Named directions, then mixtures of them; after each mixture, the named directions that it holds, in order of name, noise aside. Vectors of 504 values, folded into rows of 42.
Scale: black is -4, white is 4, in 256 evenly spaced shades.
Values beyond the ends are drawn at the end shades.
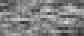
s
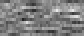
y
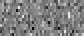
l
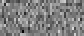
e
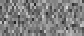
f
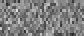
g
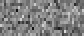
g, l, s.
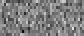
e.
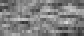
s.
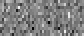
l.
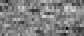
f, s, y.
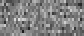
e, s.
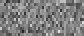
e, f, g.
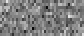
f, l, s.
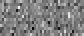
l.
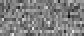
l, y.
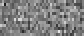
e, l, s.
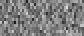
f.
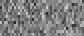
f.
